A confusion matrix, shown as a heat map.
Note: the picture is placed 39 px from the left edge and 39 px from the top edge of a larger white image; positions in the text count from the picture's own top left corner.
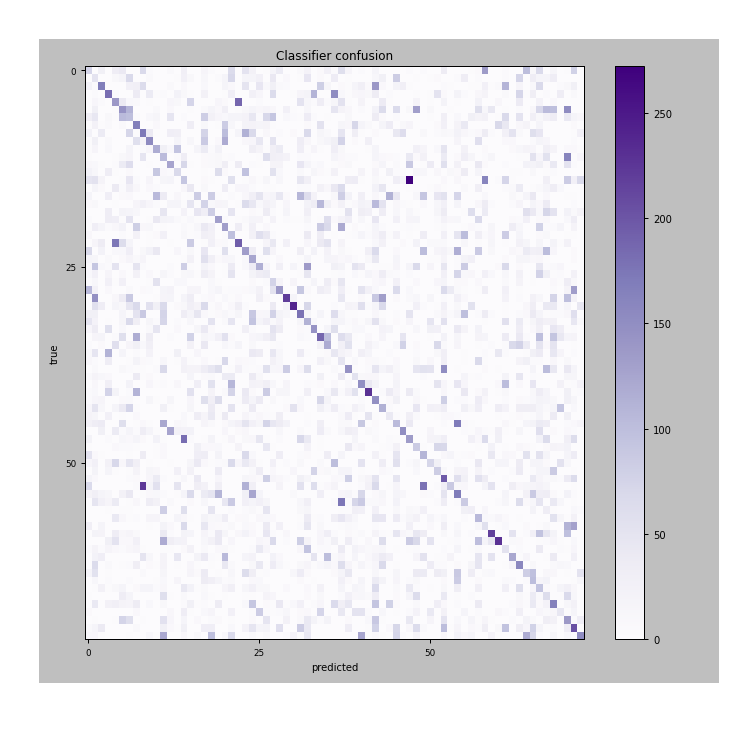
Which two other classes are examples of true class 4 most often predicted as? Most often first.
22, 15
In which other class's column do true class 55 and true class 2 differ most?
37
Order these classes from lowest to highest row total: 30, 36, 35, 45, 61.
61, 36, 35, 45, 30
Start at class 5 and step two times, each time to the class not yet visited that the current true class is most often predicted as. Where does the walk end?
42
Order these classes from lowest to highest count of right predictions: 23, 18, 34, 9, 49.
18, 49, 23, 9, 34
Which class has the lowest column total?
53
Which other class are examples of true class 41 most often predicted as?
7
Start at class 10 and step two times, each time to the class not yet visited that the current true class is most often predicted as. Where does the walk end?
23
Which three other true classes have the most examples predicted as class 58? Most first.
14, 0, 47
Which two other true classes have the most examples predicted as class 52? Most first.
38, 71
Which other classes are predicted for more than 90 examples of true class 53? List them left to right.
8, 23, 49
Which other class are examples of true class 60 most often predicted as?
11
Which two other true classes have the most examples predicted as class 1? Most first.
29, 25
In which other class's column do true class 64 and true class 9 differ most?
20
